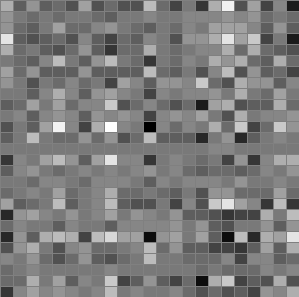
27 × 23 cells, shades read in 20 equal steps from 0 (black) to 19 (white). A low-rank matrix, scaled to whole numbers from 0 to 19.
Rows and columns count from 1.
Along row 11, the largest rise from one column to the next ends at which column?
19
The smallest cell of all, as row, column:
12, 12
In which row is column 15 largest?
4
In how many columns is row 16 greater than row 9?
8
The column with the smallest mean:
16
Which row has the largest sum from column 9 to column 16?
22
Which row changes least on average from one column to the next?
14
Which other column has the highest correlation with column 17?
18
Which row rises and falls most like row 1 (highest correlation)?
7
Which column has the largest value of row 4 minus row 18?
1
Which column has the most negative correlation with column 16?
3
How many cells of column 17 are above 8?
19
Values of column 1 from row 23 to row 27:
6 10 8 8 4
